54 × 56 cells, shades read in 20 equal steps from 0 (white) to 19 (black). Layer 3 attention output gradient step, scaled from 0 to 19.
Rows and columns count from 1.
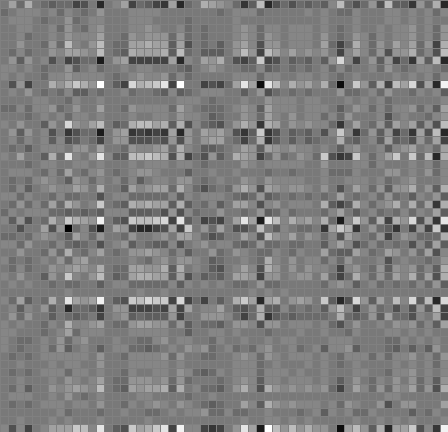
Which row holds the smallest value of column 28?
8
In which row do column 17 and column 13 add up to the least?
11
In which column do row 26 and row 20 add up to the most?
55
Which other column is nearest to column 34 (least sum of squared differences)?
31
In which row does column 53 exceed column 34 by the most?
54
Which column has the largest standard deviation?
13
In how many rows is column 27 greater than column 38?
28
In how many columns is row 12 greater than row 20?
33
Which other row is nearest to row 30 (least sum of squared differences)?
51
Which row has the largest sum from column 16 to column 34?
17
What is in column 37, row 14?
9
